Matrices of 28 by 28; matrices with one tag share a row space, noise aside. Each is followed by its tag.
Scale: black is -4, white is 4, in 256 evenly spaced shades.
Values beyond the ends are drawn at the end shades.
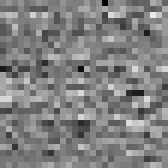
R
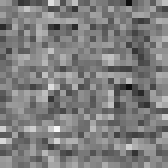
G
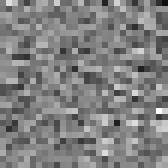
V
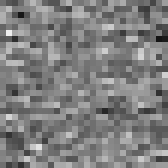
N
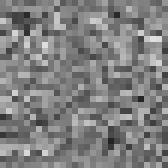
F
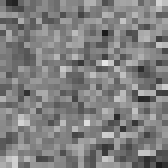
V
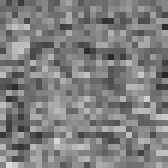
N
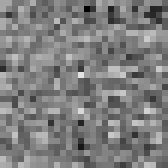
R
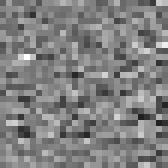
V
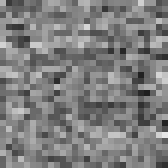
N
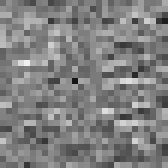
G
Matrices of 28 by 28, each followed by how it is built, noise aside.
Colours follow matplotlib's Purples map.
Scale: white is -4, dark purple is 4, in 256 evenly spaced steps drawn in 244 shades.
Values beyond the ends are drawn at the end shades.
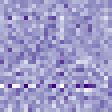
low rank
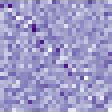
banded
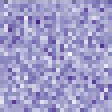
noise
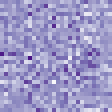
low rank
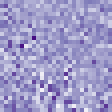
lower triangular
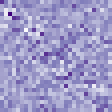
banded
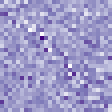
banded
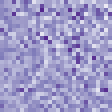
upper triangular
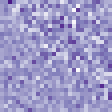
upper triangular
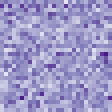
repeating columns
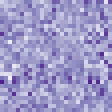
low rank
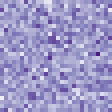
noise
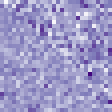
upper triangular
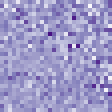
upper triangular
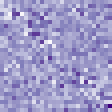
banded
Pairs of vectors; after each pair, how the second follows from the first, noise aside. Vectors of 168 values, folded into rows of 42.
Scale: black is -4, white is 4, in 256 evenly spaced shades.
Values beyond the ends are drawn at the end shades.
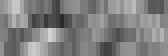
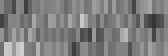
wrapped around, negated, partly zeroed.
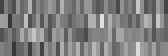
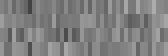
reversed, negated, shrunk.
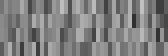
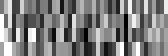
reversed, negated, scaled up.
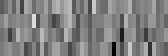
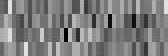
shuffled.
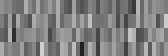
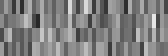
reversed, negated.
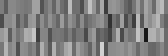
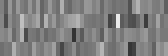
wrapped around, negated, partly zeroed.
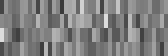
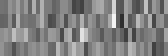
shuffled.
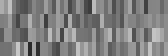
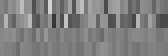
wrapped around, negated, partly zeroed.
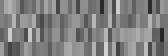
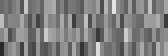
shuffled.
